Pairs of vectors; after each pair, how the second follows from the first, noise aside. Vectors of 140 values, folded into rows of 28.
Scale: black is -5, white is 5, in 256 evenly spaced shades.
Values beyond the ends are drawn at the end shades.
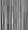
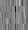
reversed, negated, partly zeroed.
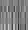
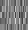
shuffled.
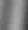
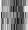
wrapped around, negated, scaled up.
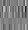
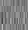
reversed, shrunk.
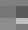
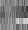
copied.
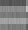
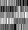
wrapped around, negated, scaled up.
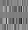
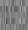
reversed, shrunk.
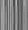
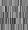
shuffled.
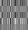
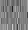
reversed, negated, partly zeroed.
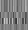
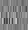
negated, partly zeroed.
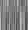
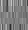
reversed, negated, partly zeroed.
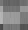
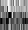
wrapped around, scaled up.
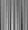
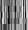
wrapped around, scaled up.
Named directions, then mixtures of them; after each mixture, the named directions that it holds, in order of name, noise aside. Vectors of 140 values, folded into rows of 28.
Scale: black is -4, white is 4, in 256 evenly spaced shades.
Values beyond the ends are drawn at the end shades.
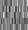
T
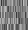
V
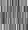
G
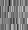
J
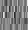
T.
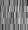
G, J, T.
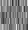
G.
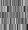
G, J, V.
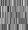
J, V.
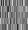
J, V.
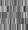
G, J, V.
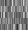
J, T, V.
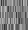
V.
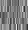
G, J.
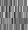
T.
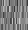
J, T.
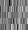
J.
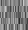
G, T, V.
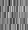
J.
